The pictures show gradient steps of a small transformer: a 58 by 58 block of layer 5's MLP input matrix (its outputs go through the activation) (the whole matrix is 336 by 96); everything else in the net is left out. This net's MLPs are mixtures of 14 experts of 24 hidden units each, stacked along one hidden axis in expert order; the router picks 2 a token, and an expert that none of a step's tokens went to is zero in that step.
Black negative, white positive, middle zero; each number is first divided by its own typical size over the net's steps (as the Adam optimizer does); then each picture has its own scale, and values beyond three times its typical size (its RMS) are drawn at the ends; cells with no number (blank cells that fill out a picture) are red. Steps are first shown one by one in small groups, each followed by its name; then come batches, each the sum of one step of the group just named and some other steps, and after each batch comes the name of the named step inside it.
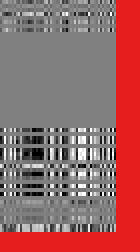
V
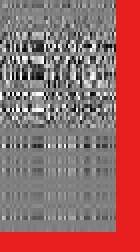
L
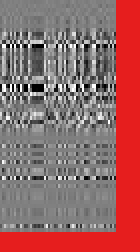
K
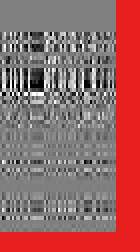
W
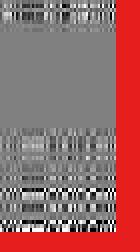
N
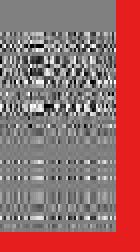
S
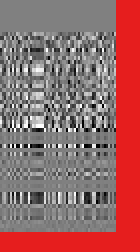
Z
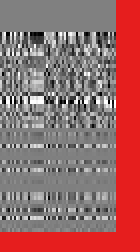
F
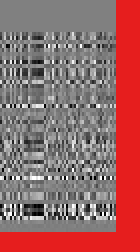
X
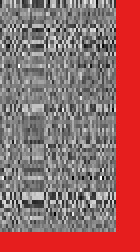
X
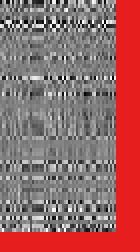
N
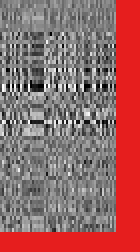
W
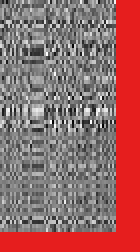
Z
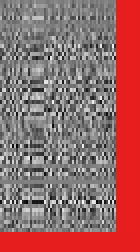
Z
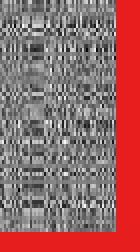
Z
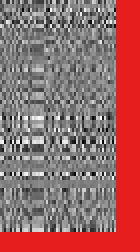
Z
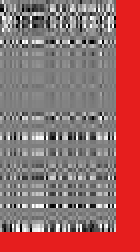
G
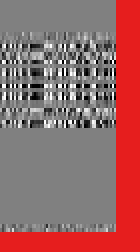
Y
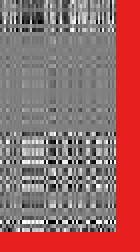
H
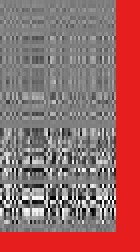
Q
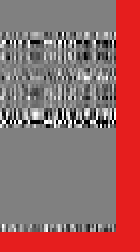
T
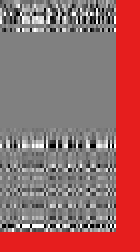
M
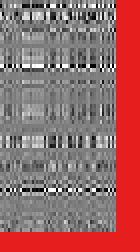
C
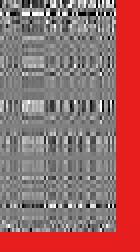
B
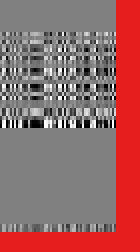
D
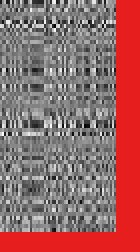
D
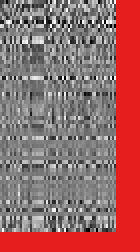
G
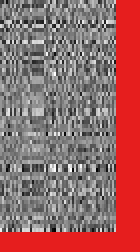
H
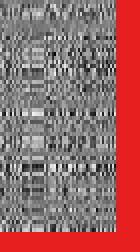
C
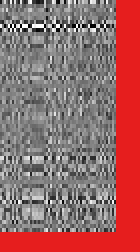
Q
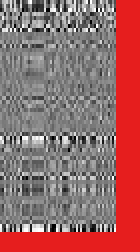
G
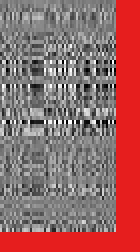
Y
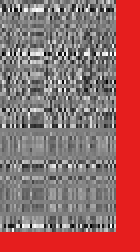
M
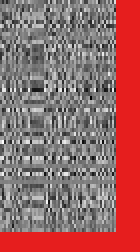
Q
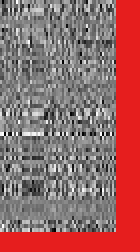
T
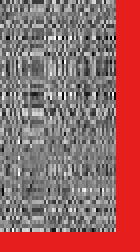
Y
